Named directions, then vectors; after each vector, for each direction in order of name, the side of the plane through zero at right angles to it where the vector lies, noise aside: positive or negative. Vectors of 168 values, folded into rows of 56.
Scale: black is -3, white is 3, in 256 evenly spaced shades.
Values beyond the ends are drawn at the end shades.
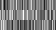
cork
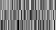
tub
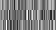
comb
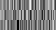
positive, positive, positive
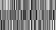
positive, negative, positive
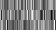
positive, positive, negative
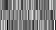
positive, positive, negative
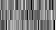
negative, negative, positive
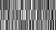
negative, positive, negative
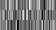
positive, positive, positive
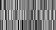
negative, positive, positive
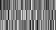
negative, positive, negative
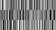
positive, negative, negative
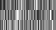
negative, positive, positive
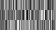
negative, negative, negative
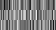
negative, positive, negative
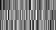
negative, positive, negative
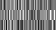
negative, positive, positive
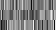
negative, negative, positive
